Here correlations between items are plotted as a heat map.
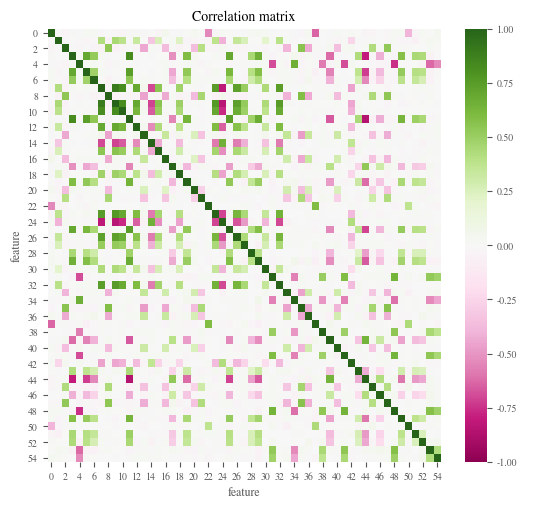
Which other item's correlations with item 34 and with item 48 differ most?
4
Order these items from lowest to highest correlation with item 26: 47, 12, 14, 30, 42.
14, 42, 47, 30, 12
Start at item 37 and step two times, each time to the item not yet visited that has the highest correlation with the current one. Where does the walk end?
50
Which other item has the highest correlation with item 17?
44
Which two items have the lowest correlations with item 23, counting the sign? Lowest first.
24, 14
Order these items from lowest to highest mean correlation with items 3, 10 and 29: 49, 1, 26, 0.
0, 1, 26, 49
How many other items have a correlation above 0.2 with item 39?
3
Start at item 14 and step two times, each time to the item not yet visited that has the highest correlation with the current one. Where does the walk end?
42
